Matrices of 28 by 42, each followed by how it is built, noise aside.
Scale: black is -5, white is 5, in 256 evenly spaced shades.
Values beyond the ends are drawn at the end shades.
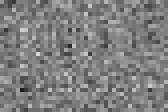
low rank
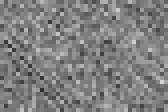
Toeplitz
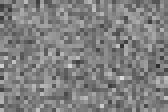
noise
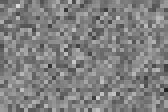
Hankel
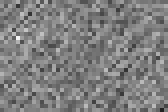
Hankel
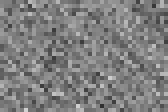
Toeplitz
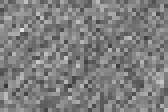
Hankel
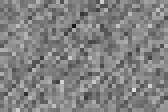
Hankel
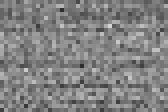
blocks
